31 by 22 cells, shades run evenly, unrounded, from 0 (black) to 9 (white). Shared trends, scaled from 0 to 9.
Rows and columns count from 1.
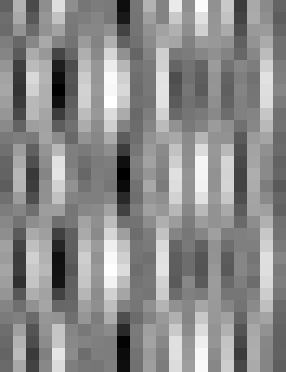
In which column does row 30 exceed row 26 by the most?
5
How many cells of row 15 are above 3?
19
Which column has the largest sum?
9
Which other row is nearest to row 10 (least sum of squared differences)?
25
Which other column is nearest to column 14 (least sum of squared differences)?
18
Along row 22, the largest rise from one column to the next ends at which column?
3
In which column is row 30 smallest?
10
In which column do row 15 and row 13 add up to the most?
16
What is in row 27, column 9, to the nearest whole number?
6
